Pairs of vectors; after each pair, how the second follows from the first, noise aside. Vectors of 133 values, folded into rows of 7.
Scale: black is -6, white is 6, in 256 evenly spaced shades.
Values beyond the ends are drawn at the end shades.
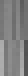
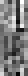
wrapped around, scaled up.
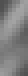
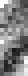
reversed, negated, scaled up.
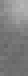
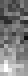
reversed, scaled up.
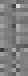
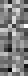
reversed, negated, scaled up.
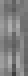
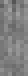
reversed, shrunk.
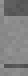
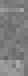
reversed, negated, shrunk.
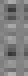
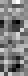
reversed, scaled up.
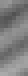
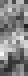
wrapped around, scaled up.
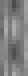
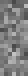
sign-scrambled.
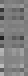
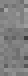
reversed, shrunk.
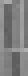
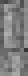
negated.
